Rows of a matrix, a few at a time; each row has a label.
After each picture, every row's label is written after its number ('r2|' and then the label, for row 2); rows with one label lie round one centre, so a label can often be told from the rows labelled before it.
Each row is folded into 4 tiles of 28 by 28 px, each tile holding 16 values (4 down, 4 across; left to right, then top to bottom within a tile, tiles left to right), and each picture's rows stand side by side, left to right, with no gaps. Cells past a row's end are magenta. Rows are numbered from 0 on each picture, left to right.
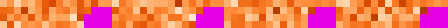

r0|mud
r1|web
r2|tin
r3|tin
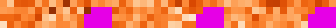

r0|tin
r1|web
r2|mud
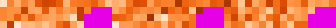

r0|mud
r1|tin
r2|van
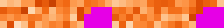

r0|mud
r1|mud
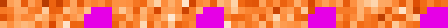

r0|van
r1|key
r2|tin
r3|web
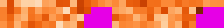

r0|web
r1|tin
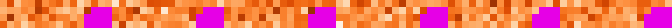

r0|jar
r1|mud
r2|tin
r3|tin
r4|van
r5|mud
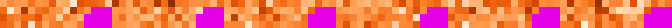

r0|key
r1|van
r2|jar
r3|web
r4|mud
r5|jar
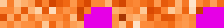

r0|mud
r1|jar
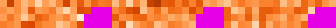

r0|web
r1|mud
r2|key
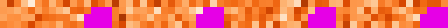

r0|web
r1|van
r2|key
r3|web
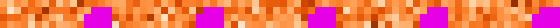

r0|key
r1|tin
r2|mud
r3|key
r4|web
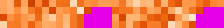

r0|tin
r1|web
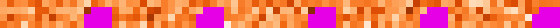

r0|jar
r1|key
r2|tin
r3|key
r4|web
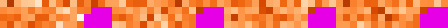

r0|web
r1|tin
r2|jar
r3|jar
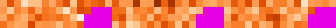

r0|web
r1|van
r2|jar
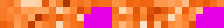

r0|web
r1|key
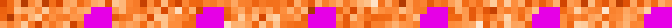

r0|van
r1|tin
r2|tin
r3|web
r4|key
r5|van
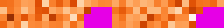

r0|jar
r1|web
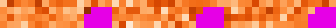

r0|jar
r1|mud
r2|key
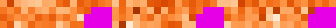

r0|web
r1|mud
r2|tin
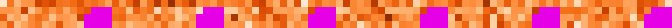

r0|mud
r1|van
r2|jar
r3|jar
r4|jar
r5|mud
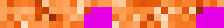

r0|jar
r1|tin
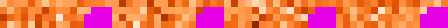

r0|key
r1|jar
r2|web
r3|van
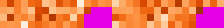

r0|jar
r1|tin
